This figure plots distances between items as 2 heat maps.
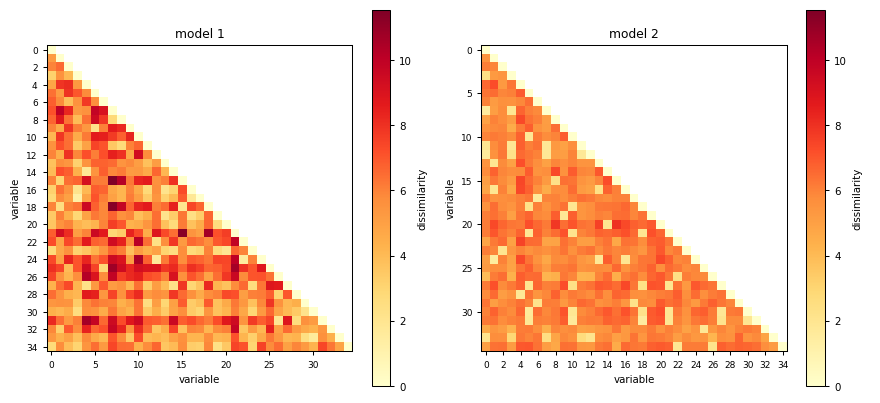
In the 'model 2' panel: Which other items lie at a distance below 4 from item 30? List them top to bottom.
5, 10, 18, 21, 27, 31
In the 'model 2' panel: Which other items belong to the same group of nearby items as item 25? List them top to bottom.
32
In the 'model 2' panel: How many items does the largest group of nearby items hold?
7
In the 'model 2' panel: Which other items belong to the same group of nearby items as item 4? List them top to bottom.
28
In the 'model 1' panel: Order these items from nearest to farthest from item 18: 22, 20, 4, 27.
22, 20, 27, 4
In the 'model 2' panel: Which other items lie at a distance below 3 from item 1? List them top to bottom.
13, 16, 24
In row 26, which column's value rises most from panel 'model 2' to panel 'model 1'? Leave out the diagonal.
7
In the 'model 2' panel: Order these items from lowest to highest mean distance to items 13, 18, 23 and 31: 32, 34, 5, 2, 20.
5, 2, 32, 34, 20
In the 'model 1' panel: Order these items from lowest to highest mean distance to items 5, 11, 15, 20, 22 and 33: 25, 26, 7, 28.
28, 26, 25, 7
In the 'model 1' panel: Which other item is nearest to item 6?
25
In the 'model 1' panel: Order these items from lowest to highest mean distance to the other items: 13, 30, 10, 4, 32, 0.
30, 13, 0, 32, 4, 10
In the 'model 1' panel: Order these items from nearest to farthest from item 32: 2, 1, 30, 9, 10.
1, 30, 9, 2, 10
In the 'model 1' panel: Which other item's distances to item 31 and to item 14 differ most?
4
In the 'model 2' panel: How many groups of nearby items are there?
11
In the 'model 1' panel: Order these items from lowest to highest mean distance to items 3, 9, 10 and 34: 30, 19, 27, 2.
19, 30, 27, 2
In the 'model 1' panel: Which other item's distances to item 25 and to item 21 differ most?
7
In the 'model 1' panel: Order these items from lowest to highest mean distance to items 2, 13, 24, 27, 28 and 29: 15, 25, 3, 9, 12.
3, 12, 9, 15, 25
